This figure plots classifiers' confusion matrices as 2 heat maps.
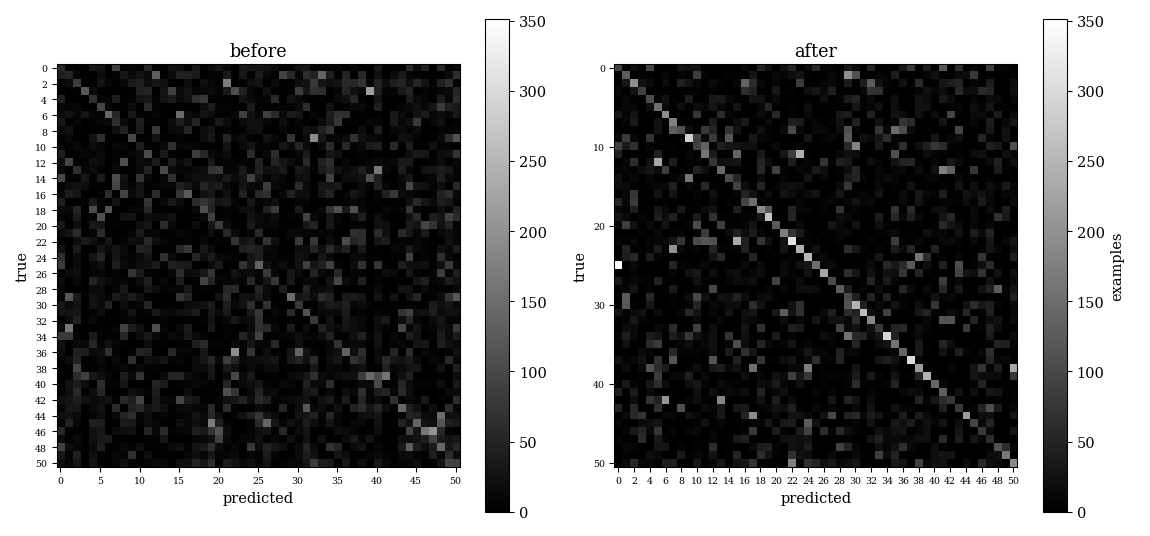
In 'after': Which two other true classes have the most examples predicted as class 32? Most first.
2, 3
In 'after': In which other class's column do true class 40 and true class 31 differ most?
21
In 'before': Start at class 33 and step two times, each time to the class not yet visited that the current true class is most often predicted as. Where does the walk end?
12
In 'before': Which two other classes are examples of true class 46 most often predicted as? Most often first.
47, 20
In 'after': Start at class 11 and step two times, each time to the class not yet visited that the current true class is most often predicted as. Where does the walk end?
7
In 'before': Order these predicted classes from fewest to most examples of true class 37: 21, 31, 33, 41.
33, 31, 41, 21
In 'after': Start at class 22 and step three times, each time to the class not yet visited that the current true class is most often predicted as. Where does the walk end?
1
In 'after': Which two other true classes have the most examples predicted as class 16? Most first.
2, 17
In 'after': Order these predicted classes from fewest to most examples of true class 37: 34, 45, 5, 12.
45, 34, 5, 12
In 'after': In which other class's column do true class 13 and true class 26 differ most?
41
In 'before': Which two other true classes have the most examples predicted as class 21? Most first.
2, 41
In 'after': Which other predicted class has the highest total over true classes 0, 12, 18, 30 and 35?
5
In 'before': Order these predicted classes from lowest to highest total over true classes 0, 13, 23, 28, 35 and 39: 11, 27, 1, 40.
1, 27, 11, 40
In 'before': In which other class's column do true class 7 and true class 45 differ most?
19
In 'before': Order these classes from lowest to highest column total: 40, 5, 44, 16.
16, 5, 40, 44
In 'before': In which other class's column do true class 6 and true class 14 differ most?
15
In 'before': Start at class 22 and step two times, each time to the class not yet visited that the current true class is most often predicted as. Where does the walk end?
30
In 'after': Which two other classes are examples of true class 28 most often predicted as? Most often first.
48, 12
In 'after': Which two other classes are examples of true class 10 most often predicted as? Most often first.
30, 11
